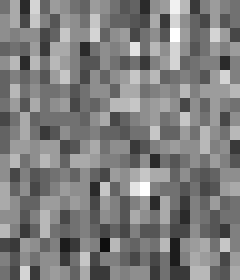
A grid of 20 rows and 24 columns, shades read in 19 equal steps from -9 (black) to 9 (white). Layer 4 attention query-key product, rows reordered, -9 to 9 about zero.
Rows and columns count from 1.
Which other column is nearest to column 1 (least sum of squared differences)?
8
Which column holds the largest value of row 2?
18
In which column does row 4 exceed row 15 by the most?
16
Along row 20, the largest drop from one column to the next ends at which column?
4
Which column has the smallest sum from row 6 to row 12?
1
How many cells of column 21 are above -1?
8
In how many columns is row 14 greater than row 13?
13
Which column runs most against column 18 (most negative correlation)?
20
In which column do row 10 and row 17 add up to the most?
24
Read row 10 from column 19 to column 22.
2 -1 4 1
